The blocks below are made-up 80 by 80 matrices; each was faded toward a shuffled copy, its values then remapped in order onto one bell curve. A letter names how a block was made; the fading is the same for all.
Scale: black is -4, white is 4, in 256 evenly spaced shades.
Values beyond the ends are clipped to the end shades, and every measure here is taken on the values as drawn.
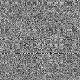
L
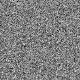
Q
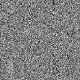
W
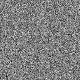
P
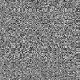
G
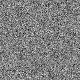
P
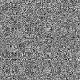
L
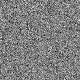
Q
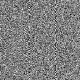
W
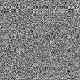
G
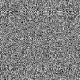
L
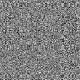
G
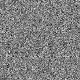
P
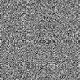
G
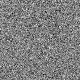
P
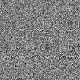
L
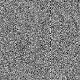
W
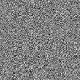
G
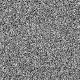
Q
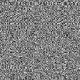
G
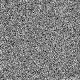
Q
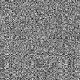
G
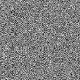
G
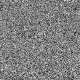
P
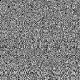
L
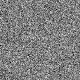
Q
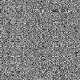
L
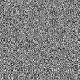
L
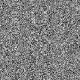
W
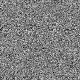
P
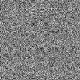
L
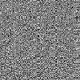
G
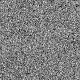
Q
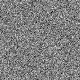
Q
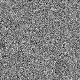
Q
